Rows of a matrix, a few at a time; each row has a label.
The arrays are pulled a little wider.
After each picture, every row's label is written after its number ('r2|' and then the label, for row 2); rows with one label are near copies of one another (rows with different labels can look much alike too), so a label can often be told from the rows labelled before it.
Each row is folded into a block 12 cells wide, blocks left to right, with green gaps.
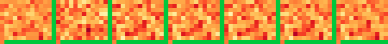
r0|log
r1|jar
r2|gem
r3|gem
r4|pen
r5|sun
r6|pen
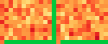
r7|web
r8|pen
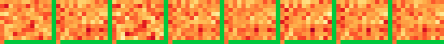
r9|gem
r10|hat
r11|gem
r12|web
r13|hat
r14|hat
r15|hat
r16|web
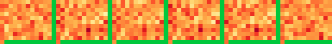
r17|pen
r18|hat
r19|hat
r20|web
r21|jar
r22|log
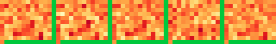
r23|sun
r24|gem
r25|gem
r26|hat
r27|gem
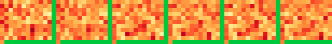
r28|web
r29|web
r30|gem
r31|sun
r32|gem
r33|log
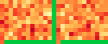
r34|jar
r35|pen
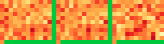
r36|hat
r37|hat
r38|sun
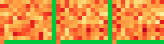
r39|sun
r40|web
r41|hat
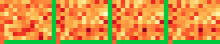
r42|log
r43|hat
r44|hat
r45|hat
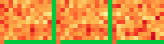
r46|web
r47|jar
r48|log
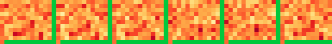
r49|sun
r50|gem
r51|log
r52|hat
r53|jar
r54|log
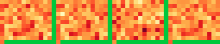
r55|sun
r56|gem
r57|hat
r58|sun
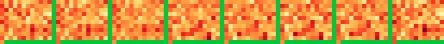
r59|web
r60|jar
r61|web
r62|log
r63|pen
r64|pen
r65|pen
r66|jar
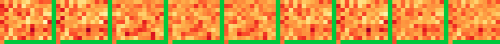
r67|web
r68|hat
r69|log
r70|log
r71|sun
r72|web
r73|hat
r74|jar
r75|hat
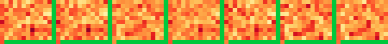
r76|jar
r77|jar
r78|sun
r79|jar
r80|web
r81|gem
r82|pen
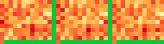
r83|jar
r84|web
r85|web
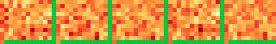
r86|hat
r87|sun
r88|log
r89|jar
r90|pen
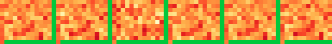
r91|log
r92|log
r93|web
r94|gem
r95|log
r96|sun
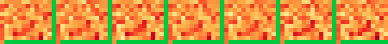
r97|sun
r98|pen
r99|sun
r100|pen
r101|log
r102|sun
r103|log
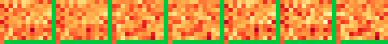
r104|hat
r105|hat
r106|pen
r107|log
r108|hat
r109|web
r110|log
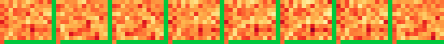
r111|jar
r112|pen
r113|gem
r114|hat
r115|jar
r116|jar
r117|web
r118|log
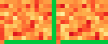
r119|gem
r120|gem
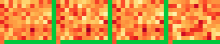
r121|hat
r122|web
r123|hat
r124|gem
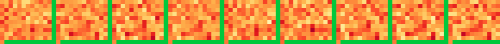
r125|hat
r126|sun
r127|pen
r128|pen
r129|web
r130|jar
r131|pen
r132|gem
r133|sun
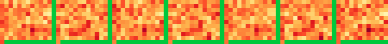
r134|jar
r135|sun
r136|web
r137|gem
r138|jar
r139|log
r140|jar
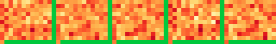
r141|hat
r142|pen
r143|gem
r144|web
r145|sun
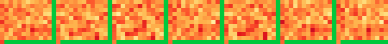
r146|jar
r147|log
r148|gem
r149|web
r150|sun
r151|jar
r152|web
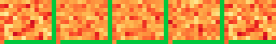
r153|gem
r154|log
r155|pen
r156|jar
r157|log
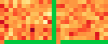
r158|hat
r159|sun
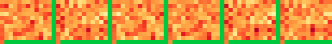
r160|gem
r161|hat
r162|gem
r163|pen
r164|hat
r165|web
